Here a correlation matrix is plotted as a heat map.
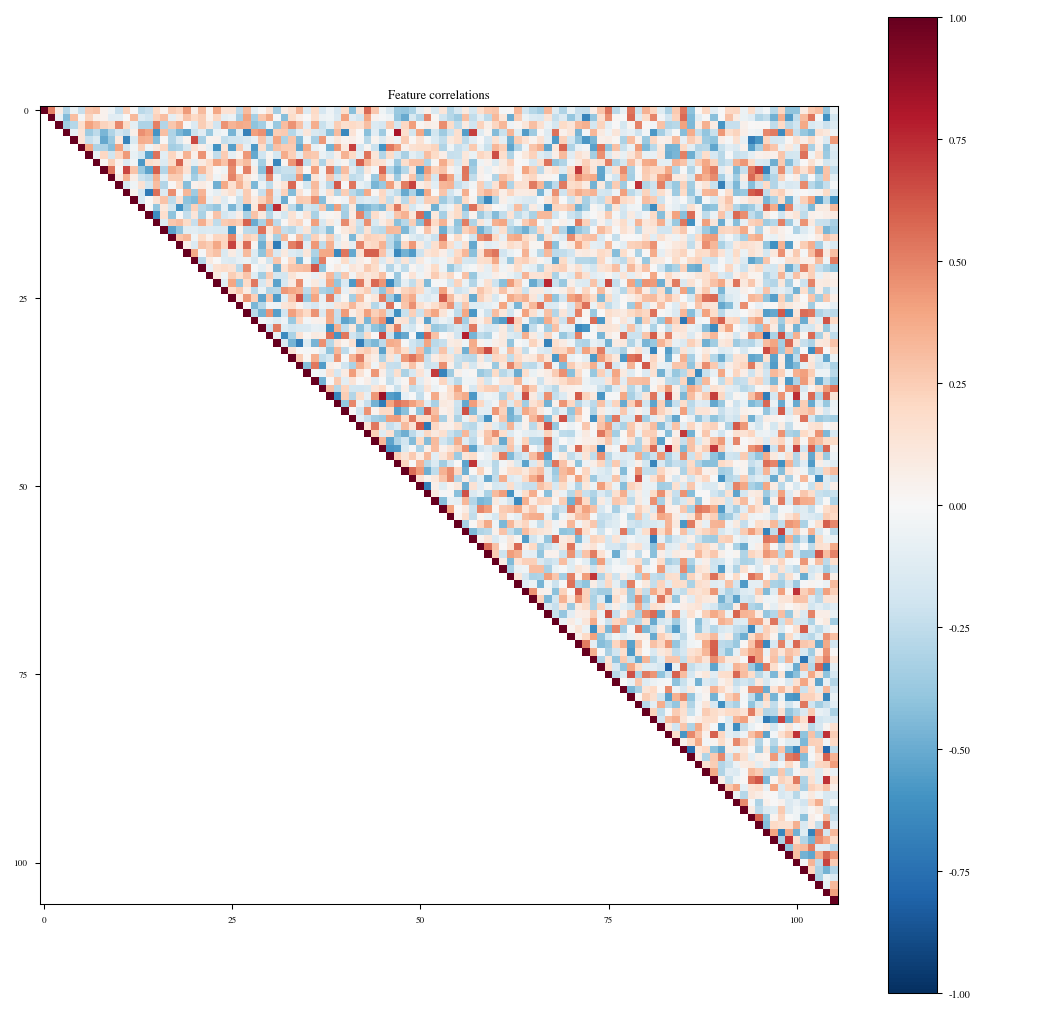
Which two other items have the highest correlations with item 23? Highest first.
67, 75
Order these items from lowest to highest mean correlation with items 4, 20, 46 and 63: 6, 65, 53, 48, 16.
16, 6, 53, 65, 48
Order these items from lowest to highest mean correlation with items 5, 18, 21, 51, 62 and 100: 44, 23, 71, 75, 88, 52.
75, 23, 44, 88, 52, 71
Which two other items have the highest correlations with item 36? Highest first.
21, 34
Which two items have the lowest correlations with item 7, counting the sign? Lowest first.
31, 13
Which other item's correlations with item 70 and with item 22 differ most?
81
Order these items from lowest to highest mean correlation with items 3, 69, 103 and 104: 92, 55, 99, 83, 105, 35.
83, 92, 35, 105, 55, 99
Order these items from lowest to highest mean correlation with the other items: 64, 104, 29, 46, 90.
29, 90, 46, 104, 64
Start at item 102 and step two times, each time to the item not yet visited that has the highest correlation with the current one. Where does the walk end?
98
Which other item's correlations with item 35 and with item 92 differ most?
84
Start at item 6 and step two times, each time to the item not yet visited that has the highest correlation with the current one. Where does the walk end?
19
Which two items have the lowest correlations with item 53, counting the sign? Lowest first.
35, 90
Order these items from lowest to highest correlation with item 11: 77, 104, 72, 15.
104, 72, 77, 15
